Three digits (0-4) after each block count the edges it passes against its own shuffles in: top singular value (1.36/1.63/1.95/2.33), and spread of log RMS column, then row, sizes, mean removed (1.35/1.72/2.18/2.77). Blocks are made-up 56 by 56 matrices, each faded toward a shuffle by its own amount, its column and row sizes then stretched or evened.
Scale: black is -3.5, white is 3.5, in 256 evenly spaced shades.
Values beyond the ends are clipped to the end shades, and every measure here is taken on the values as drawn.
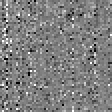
2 3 0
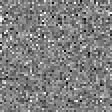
0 1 1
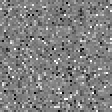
1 0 1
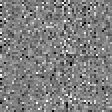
2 3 0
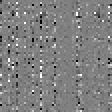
1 4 2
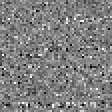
2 0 3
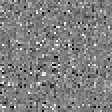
1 2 2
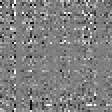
2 4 4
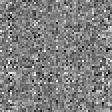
0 3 2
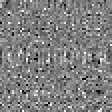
3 2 2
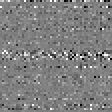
1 0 4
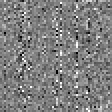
1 4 0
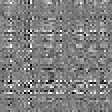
4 3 4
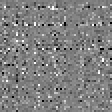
0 3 3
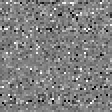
0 1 3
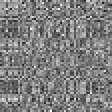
4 0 3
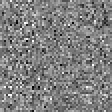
2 2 1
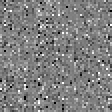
0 3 0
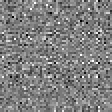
3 1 2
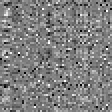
3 1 1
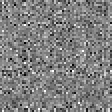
3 0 2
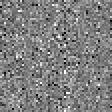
0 3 0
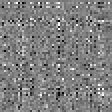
3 3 4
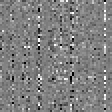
2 4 1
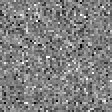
2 0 1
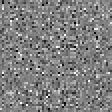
3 2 1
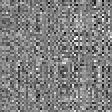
4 4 0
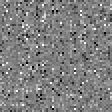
0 2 0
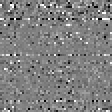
3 1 4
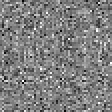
3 2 0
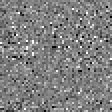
1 1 2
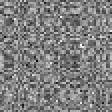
4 0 0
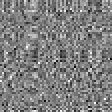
4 1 2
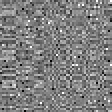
4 0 0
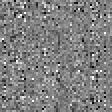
0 4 1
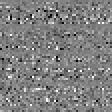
0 1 4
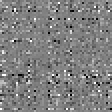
1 3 4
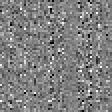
0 4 0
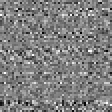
3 0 4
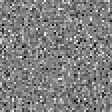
1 1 1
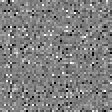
3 1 3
